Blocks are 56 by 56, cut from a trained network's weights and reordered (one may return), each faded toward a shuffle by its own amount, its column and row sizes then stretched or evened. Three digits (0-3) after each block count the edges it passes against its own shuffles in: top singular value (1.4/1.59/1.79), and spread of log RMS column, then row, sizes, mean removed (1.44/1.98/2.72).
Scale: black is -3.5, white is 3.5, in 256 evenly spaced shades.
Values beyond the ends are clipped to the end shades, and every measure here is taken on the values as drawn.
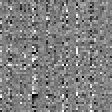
1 3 1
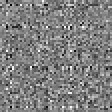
3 1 2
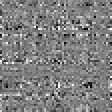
3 2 3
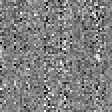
0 3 0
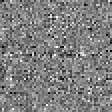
0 1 2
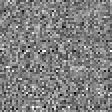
2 0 2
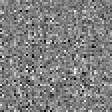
0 2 2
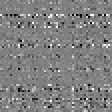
1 2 3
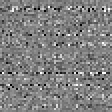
2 1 3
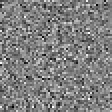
1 1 1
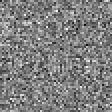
2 0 0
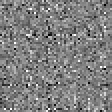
0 2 2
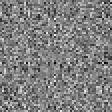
3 1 1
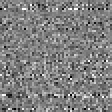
1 0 3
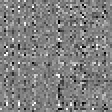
1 3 2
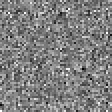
0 0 1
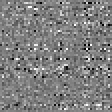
1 2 3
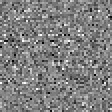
1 0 2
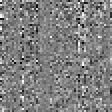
2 3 1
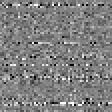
1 0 3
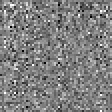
1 2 1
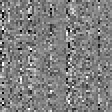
2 3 0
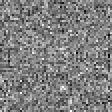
2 1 0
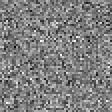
1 0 1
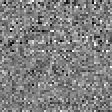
1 1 2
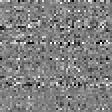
2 2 3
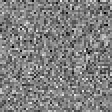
2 0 1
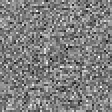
2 0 0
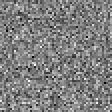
0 0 0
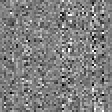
1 3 0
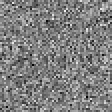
1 0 0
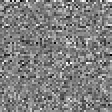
3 0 2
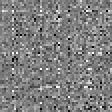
1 2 2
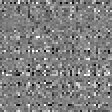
3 2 3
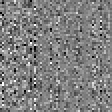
0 3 0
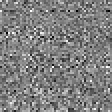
2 1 2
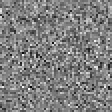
1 0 1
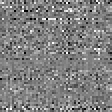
2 1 3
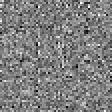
1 1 1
